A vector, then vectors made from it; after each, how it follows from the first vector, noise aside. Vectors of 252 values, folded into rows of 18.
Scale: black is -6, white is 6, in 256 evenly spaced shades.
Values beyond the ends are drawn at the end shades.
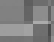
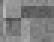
reversed, negated.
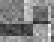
negated, scaled up.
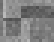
reversed, negated.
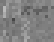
reversed, negated, partly zeroed.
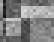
reversed, scaled up.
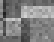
reversed, scaled up.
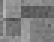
reversed, negated.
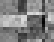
wrapped around, scaled up.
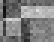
reversed, scaled up.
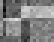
reversed, scaled up.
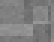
shrunk.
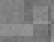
shrunk.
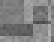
negated.
